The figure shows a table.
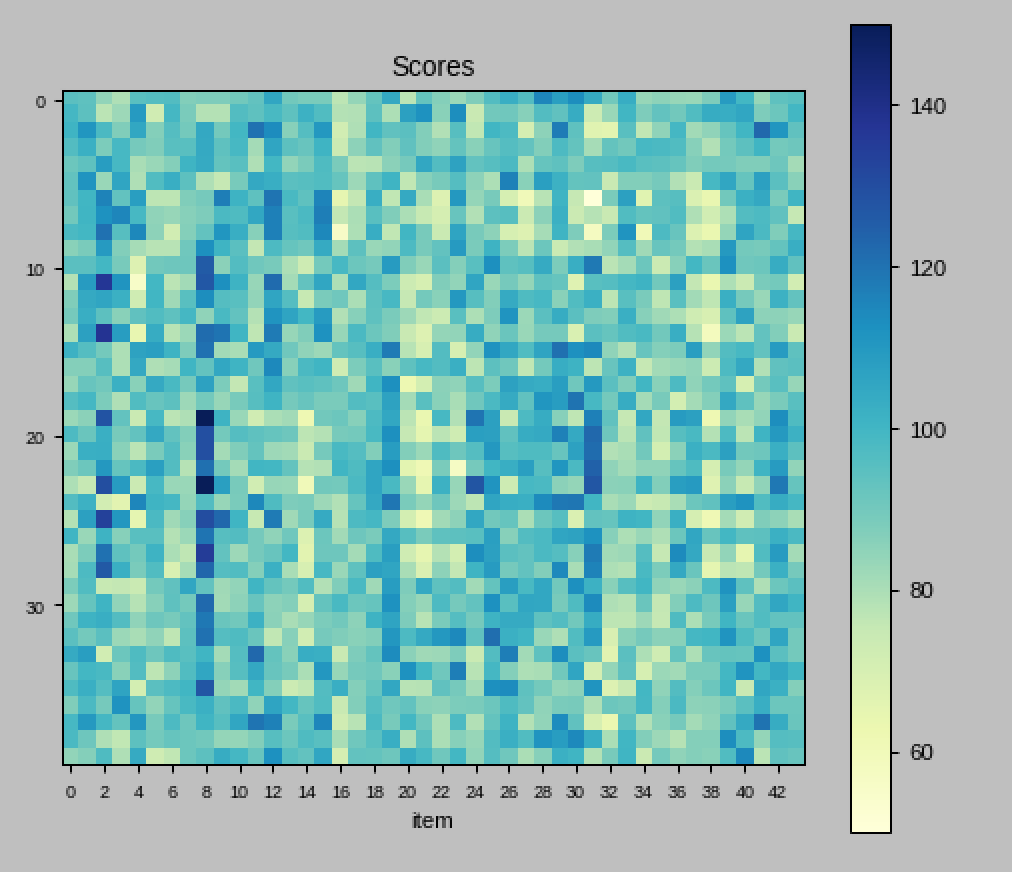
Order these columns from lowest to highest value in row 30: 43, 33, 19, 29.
33, 29, 43, 19
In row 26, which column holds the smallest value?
14
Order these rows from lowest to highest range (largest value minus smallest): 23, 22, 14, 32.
32, 22, 14, 23
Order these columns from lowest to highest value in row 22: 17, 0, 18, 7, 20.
20, 7, 0, 17, 18
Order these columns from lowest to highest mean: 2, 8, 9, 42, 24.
24, 9, 42, 2, 8
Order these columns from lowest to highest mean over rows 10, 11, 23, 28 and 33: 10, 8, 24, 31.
10, 24, 31, 8
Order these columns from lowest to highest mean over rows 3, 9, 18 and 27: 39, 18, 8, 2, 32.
32, 18, 39, 2, 8
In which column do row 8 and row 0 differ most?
31
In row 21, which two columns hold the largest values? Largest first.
8, 31
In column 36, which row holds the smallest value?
18
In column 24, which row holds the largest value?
23
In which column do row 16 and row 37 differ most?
41
